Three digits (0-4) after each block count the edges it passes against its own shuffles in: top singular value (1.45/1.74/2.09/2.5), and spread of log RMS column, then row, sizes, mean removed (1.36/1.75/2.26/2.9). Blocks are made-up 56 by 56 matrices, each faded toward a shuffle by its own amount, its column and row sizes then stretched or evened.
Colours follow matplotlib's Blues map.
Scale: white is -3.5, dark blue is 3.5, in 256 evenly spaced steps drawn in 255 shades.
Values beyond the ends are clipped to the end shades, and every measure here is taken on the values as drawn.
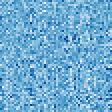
2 2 1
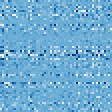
3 2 4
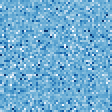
0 0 2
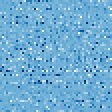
1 0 3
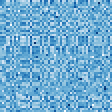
4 0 2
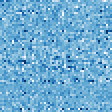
0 1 3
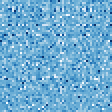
2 0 2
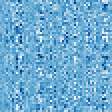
2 4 1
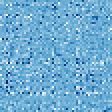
3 2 3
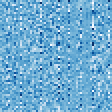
0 4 0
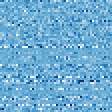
0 0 4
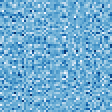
3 3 1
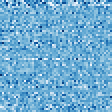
1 0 4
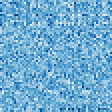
2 1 2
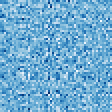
3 2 1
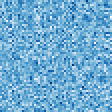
2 2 0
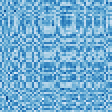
4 2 0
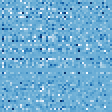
2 2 4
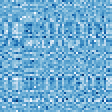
4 1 3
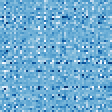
2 3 4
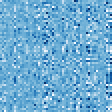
3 4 0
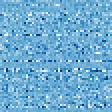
1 2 4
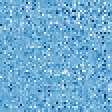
0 2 1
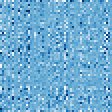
2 4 2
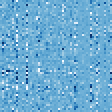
1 4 1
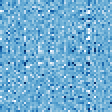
3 3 1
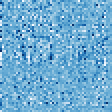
2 3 3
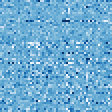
1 2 3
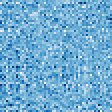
2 1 2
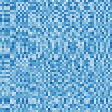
4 0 3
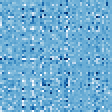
3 4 3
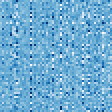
3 4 2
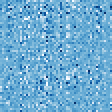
2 3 2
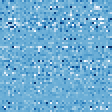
0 1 4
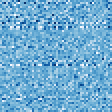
3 0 3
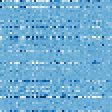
4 2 4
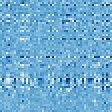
4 2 4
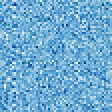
2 1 1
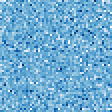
0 0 2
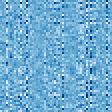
4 4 1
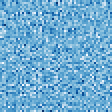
3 0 2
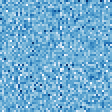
2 0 1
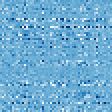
1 2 4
